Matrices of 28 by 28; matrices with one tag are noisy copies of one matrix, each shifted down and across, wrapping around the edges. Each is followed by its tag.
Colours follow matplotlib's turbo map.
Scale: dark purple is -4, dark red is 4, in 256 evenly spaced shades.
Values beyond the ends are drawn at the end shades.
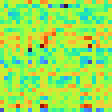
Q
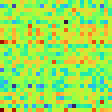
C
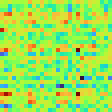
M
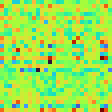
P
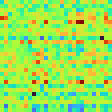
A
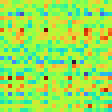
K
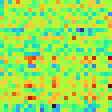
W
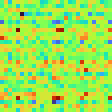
M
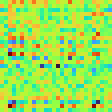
P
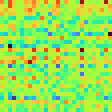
K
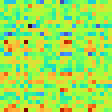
M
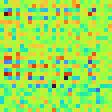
P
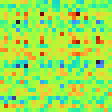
W
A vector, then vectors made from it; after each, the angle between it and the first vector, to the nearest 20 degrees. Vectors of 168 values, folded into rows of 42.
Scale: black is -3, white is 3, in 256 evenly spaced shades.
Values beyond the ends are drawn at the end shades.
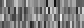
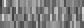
60 degrees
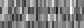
80 degrees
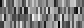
40 degrees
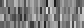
20 degrees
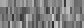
80 degrees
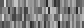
20 degrees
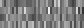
140 degrees
